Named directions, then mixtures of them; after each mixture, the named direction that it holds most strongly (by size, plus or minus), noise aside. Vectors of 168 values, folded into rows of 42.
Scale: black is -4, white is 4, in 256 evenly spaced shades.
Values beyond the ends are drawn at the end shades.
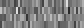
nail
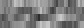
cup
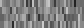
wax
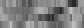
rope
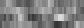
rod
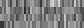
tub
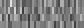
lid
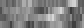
rope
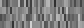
wax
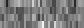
rod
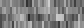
wax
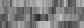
cup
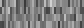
tub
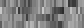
rope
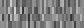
lid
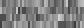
nail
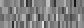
wax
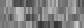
rod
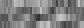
cup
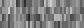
lid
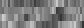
cup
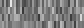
lid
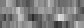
rod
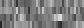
rod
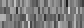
nail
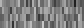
wax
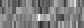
cup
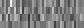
lid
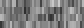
tub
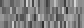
wax
